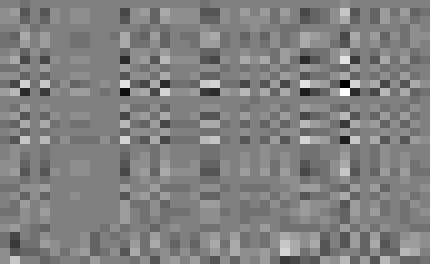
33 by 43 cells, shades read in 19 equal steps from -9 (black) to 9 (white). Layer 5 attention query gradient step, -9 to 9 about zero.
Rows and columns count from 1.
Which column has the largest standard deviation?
35
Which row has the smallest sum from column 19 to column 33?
33
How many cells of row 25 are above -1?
30
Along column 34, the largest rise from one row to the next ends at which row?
12
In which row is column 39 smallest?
11
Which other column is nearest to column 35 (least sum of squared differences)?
17
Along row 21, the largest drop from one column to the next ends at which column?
36
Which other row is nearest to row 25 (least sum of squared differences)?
21
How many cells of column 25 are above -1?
20
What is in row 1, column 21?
-1
